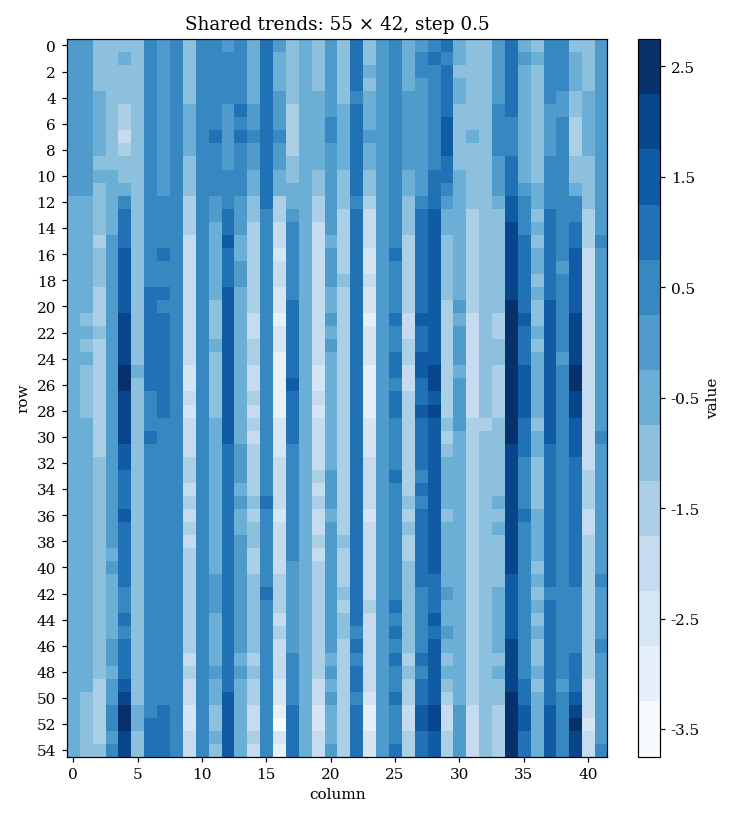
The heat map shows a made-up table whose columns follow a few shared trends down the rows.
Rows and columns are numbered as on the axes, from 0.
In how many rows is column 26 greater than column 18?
6
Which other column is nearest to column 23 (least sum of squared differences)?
16
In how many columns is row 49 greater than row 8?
12
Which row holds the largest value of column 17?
26
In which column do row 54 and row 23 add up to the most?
34
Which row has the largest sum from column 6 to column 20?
7
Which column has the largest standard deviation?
4
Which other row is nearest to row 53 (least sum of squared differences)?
23
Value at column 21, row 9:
-0.5
